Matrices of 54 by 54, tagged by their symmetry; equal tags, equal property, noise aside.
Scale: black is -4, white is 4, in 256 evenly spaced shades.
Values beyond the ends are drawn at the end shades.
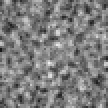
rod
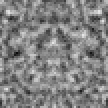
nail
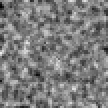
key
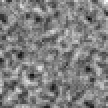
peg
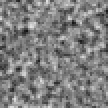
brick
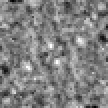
rod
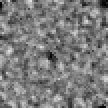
peg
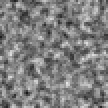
key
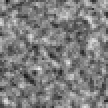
peg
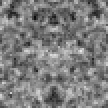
nail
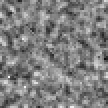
key
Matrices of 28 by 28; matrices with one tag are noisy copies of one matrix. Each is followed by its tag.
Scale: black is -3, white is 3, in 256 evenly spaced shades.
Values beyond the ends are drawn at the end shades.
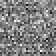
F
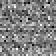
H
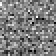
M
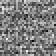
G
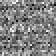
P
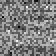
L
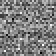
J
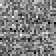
M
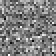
G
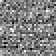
P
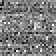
F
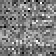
L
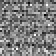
H
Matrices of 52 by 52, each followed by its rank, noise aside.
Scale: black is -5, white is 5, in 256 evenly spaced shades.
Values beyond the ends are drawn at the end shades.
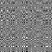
three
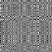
two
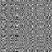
three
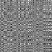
three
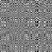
three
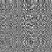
four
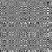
three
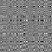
three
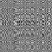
three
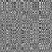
four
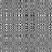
two
